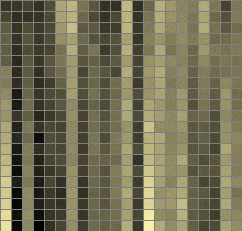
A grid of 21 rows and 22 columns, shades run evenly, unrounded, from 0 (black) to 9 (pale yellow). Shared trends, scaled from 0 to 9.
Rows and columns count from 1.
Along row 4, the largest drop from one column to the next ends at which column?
13
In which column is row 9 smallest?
2
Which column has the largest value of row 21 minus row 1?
1
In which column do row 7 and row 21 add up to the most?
14
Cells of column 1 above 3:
19
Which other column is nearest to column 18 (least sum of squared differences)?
20
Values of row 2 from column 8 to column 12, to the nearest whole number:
4 3 2 3 7
